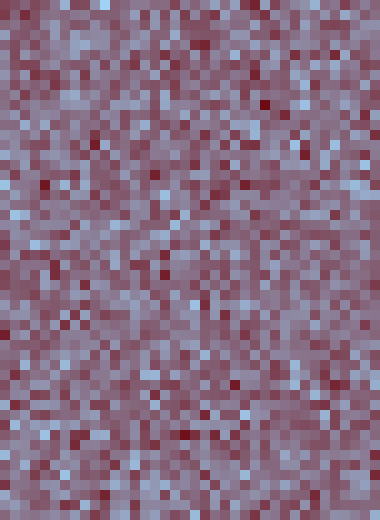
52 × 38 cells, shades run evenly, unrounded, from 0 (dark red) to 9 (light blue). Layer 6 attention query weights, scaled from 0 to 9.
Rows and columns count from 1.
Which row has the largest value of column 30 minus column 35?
39
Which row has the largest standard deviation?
19
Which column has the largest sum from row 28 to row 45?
30
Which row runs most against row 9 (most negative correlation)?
16
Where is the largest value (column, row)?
11, 1
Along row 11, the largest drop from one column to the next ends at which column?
27
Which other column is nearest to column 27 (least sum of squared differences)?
22
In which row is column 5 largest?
44
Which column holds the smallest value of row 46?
38
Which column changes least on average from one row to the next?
13
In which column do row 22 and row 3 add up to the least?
34
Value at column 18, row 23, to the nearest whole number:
8
